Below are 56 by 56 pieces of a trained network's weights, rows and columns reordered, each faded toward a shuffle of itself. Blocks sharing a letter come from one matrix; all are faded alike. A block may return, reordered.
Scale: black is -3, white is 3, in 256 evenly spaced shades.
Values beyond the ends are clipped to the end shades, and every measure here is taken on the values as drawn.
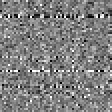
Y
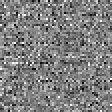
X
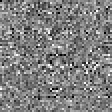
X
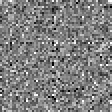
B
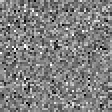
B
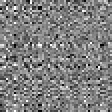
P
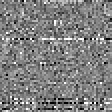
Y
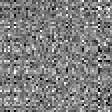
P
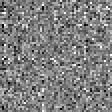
B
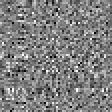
X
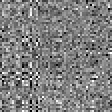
P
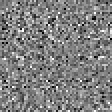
X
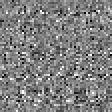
X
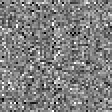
X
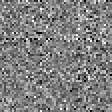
X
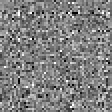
X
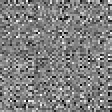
P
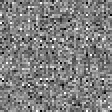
B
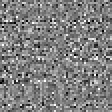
X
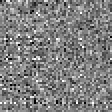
B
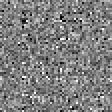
B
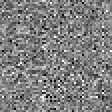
X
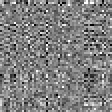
P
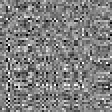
P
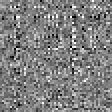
P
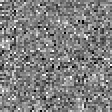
X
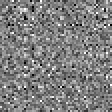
B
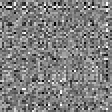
P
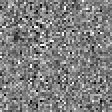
B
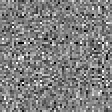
X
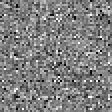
B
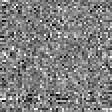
X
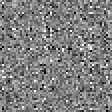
B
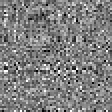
P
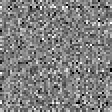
X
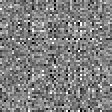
P
